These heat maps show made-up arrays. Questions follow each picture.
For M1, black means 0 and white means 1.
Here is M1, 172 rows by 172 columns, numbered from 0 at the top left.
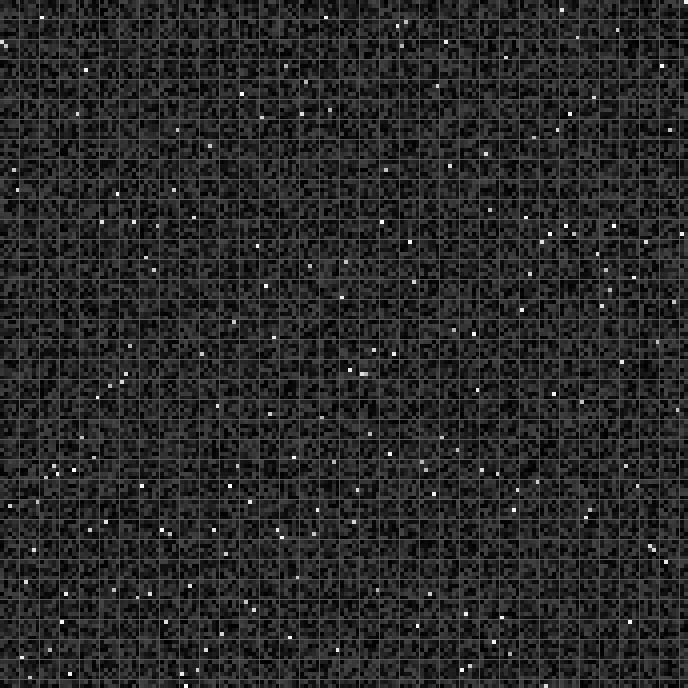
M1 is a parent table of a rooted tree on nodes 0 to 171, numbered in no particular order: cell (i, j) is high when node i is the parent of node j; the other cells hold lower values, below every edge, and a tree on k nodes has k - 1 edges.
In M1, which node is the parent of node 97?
113
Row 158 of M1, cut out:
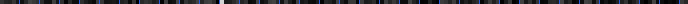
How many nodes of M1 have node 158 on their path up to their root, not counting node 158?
5
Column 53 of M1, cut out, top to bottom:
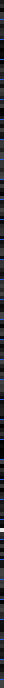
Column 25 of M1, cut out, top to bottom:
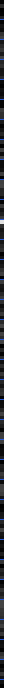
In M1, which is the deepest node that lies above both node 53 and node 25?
132
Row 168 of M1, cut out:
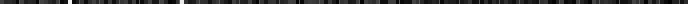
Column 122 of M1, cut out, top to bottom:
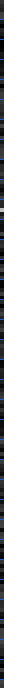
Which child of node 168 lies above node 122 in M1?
17
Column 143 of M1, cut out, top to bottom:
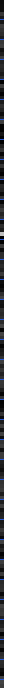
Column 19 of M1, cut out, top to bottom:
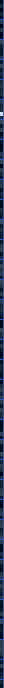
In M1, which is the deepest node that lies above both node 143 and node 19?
58
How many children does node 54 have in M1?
2
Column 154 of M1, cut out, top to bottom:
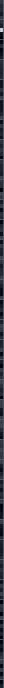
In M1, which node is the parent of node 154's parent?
169
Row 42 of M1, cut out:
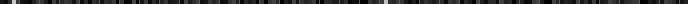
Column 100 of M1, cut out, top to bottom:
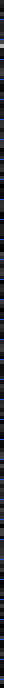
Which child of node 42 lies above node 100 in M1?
96
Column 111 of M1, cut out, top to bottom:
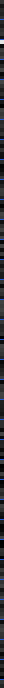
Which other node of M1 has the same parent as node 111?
0
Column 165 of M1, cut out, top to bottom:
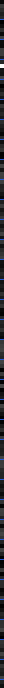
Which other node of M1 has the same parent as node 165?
71
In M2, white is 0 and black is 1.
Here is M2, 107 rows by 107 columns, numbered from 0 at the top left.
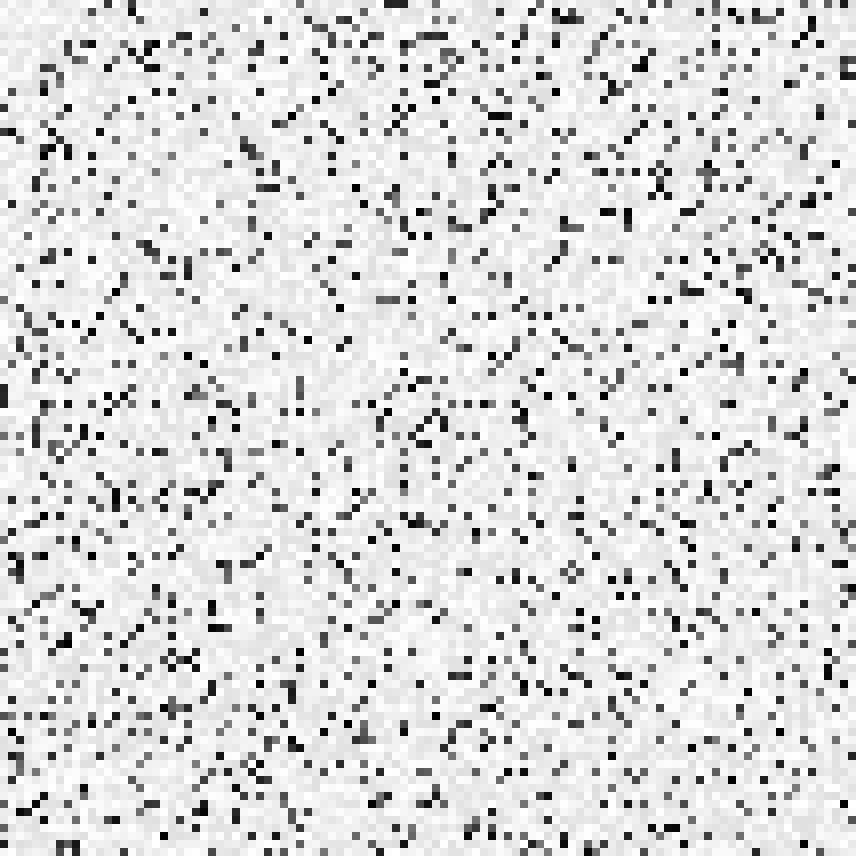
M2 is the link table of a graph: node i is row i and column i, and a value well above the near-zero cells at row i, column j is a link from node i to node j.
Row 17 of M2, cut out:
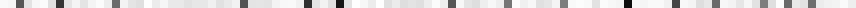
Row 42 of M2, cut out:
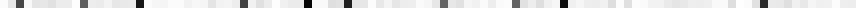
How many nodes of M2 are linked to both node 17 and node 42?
5
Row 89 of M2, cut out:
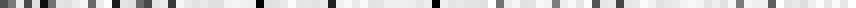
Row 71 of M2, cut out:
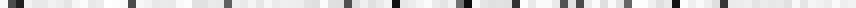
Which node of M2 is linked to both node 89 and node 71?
node 1
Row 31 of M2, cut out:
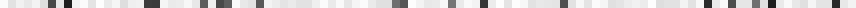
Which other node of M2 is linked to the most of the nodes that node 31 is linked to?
node 56
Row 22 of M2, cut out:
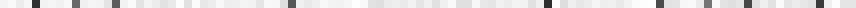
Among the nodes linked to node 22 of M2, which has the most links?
node 4
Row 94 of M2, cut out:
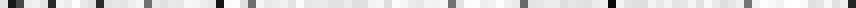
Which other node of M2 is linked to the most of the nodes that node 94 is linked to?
node 91
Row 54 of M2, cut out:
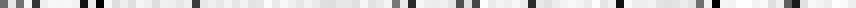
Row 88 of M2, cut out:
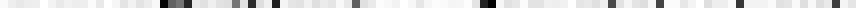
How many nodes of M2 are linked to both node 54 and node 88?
0
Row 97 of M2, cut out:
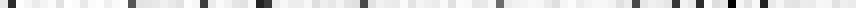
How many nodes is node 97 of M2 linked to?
12
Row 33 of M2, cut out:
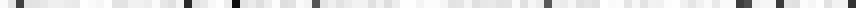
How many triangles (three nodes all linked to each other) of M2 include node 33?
6
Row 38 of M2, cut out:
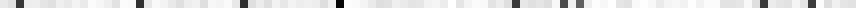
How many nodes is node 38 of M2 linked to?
9
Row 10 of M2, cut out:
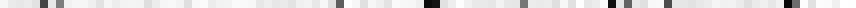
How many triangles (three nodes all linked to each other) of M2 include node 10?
8
